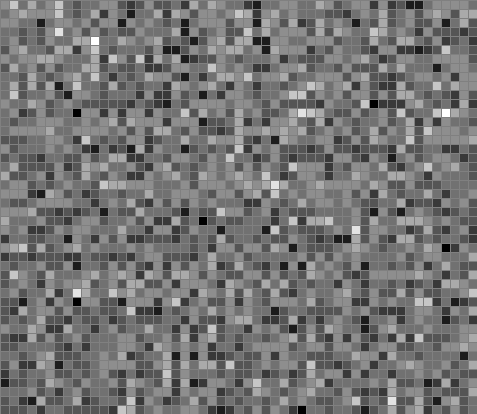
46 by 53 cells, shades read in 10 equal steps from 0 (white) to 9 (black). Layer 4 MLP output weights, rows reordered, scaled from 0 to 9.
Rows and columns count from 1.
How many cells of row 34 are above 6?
12
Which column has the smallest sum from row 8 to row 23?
27
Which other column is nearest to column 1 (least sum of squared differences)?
37
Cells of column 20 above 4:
30
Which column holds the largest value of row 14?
23
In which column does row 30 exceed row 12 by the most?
41
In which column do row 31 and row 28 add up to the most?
50
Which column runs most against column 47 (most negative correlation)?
7
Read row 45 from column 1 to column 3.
6 5 7
